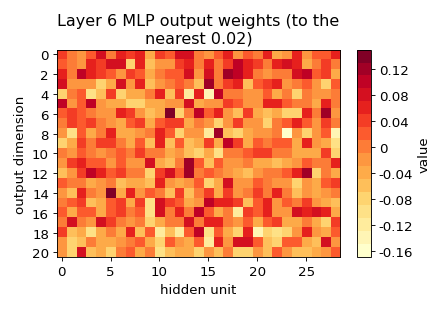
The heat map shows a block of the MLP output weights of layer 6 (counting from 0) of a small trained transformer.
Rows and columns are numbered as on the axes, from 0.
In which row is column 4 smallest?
3
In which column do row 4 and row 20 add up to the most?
2
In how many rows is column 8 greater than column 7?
11
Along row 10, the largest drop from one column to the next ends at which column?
28
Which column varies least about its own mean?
26
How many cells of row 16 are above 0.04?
8
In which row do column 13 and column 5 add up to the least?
20
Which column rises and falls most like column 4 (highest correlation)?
13
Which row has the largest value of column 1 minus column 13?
4
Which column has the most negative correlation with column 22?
14
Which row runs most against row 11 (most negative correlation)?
15
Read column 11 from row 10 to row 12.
-0.04 -0.06 0.08
